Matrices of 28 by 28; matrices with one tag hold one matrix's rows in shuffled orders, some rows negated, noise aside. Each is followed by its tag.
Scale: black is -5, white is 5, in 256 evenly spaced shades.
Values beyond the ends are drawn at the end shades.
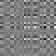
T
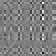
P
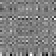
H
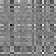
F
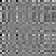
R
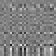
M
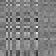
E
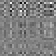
M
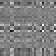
F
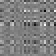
T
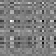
F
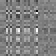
E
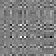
M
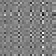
P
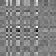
E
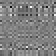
H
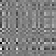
R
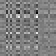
E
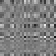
T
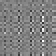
P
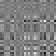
T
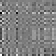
R
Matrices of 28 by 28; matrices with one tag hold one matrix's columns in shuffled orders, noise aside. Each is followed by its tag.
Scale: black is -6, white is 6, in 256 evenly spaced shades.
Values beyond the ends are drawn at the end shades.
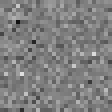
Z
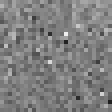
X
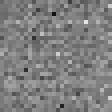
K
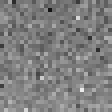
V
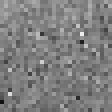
X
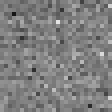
K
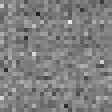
K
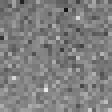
V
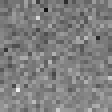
V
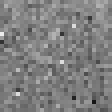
X
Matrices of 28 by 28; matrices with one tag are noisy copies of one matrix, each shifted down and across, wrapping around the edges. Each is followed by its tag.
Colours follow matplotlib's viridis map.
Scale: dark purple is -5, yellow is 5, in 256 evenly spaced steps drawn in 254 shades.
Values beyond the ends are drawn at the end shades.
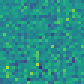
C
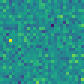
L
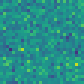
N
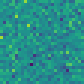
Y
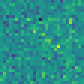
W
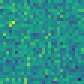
W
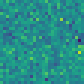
N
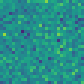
Y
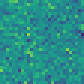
Y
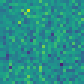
W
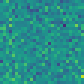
Y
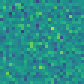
L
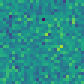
W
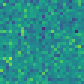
W
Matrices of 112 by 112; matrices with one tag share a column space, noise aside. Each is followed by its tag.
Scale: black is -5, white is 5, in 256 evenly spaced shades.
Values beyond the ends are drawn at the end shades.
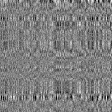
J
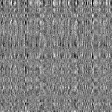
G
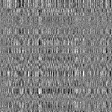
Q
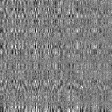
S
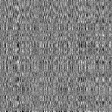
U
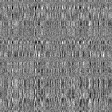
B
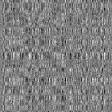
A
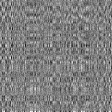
U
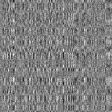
A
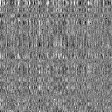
G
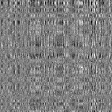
G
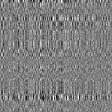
J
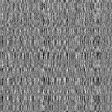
A
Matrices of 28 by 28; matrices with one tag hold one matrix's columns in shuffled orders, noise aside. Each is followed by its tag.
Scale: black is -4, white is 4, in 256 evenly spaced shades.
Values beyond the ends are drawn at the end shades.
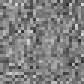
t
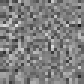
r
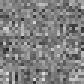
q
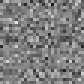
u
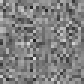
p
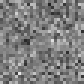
t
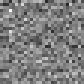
u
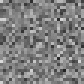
u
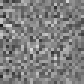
r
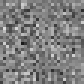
q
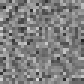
p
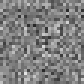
q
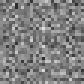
u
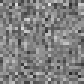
t
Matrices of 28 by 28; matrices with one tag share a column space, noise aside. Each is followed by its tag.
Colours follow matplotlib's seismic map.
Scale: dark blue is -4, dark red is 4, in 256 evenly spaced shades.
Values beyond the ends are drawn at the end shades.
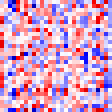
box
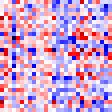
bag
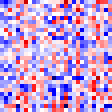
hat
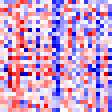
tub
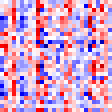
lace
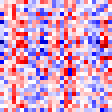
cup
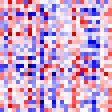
tub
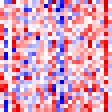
hat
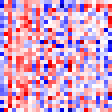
lace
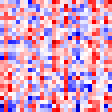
hat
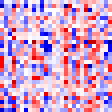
lace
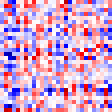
box
